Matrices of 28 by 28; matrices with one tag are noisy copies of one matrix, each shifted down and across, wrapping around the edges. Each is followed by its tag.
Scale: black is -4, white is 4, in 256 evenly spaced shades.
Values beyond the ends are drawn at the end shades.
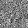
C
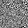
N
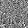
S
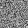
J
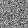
N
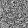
J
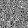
C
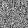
S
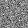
J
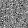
J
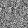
C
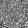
C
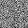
N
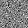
N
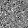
S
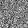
C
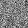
C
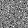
J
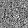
S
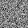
J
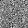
N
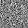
S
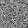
N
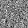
C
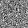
S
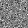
N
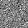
N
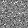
N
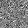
N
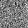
S
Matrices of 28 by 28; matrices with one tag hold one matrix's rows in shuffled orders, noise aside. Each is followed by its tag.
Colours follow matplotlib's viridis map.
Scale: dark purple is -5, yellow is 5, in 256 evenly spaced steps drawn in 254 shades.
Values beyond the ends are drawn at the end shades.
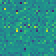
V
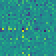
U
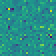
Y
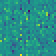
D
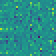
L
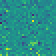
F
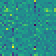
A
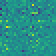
F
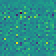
V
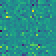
F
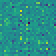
D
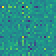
U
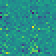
F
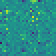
F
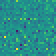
V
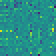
L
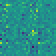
F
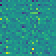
F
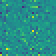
F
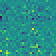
F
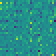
L
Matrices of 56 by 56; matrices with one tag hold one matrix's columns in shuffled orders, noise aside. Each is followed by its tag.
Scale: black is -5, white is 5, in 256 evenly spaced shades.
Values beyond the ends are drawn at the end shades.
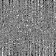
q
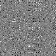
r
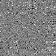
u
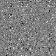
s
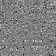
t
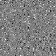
s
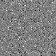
r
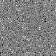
r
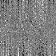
q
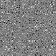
t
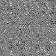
u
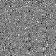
s
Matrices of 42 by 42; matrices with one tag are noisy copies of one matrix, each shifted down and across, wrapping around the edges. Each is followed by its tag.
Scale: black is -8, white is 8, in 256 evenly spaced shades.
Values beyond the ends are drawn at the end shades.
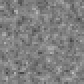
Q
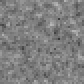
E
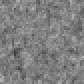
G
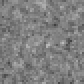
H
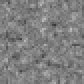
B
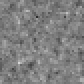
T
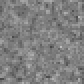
Q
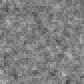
E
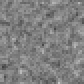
B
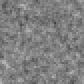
E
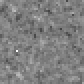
E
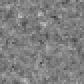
E
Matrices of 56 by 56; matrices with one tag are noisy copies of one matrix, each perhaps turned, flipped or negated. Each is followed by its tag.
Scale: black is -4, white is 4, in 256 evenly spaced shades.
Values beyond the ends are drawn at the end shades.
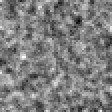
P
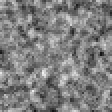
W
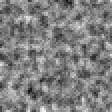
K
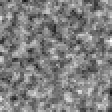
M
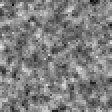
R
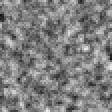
R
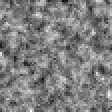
R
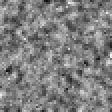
R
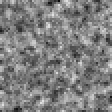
R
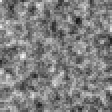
P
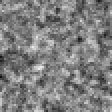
W
